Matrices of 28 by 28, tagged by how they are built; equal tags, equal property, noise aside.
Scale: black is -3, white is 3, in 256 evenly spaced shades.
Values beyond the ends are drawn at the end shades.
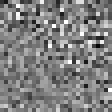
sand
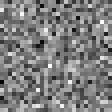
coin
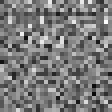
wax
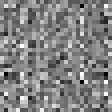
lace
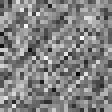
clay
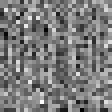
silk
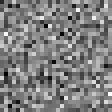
coin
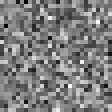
coin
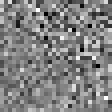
sand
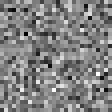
coin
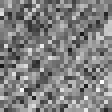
clay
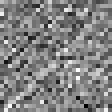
clay
